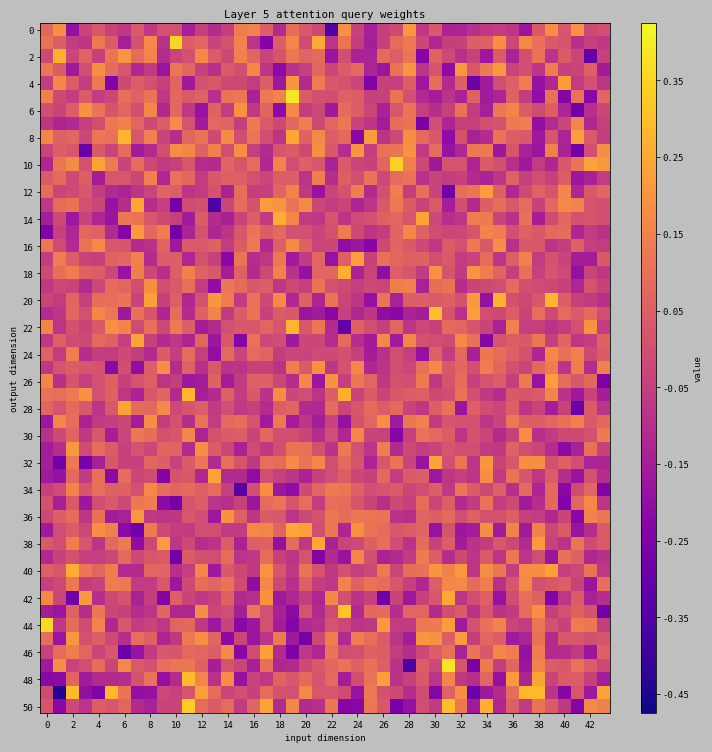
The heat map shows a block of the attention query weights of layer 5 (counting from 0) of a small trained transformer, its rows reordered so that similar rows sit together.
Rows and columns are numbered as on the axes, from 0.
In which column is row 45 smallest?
20
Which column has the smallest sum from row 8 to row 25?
25
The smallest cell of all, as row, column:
49, 1
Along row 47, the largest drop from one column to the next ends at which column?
32
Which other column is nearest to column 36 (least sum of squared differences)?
14
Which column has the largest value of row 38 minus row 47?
28
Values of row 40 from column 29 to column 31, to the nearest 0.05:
0.1 0.2 0.15
